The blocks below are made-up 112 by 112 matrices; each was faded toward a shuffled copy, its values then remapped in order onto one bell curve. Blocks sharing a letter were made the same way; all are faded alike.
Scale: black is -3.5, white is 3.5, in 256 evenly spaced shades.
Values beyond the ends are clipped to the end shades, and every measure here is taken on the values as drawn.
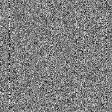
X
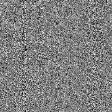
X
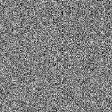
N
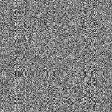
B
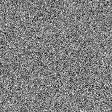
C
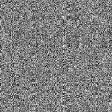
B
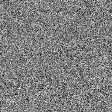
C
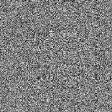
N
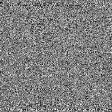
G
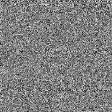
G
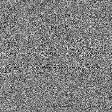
G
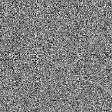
G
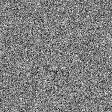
C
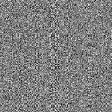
B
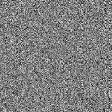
N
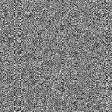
B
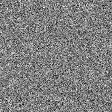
C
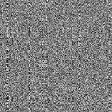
B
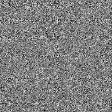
G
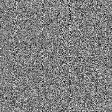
X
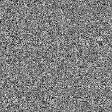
G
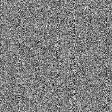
X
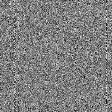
X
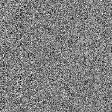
X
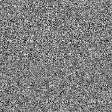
G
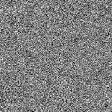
N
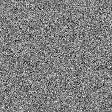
C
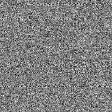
G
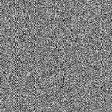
B
